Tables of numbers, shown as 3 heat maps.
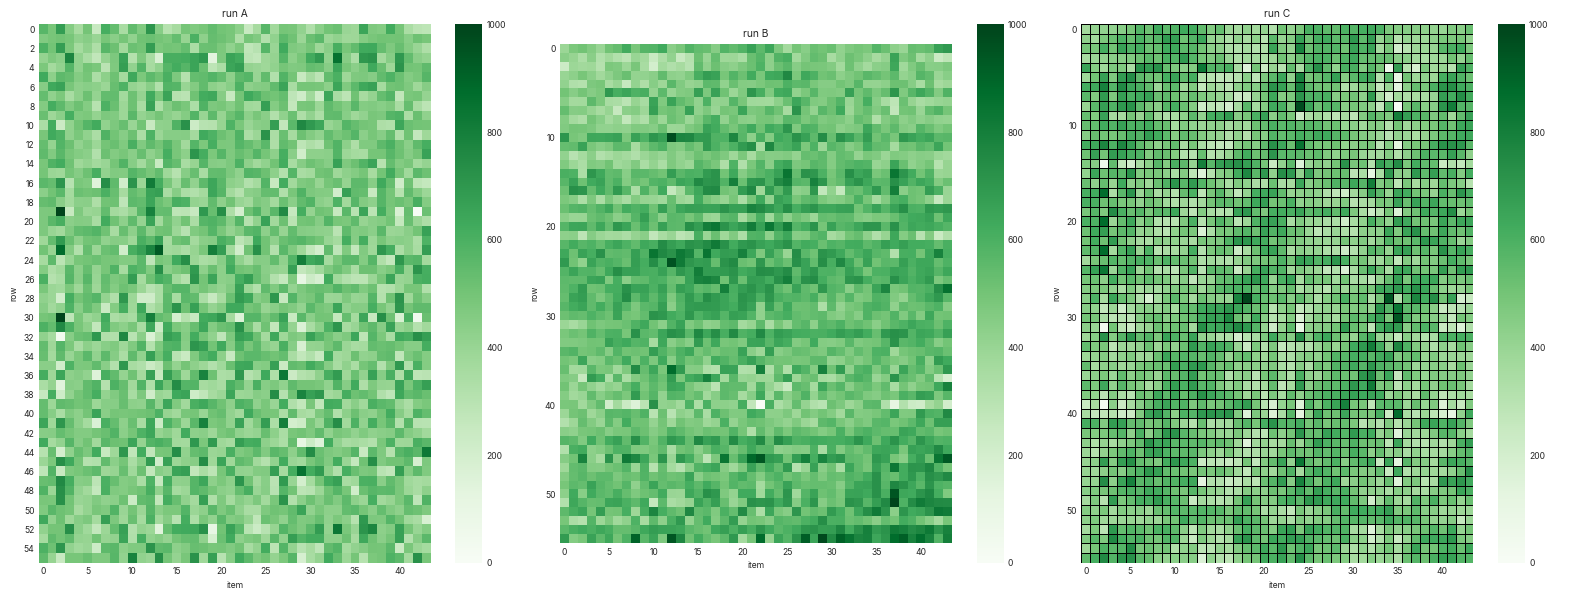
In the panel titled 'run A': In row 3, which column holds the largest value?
33
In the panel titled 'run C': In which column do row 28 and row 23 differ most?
18
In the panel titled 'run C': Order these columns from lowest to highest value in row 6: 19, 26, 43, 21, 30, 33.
33, 30, 19, 26, 43, 21
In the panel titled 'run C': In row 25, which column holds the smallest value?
29
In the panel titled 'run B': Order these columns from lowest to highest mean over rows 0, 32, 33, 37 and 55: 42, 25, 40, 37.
42, 25, 40, 37
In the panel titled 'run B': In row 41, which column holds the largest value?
43
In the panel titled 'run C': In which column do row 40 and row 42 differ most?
35
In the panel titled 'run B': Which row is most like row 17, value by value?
13
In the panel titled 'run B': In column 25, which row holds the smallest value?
38
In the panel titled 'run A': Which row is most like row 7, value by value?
34
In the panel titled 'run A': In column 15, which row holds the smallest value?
30
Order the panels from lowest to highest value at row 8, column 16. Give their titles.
run C, run A, run B
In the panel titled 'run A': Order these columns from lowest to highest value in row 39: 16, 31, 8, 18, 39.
31, 16, 8, 39, 18
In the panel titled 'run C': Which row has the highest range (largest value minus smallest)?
8
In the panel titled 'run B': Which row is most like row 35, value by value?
0
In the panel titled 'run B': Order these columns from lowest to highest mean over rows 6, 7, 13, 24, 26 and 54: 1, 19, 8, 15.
1, 8, 15, 19
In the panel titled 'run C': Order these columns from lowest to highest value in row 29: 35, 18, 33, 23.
23, 18, 33, 35
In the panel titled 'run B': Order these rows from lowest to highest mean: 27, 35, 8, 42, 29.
8, 42, 35, 29, 27
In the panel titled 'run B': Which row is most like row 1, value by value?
21
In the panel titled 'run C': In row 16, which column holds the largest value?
32
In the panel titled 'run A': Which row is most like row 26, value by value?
43
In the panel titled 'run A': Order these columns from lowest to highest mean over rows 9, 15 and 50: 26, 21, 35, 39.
26, 35, 21, 39
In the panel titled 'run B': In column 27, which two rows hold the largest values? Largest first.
55, 46
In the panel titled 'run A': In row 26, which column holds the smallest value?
29
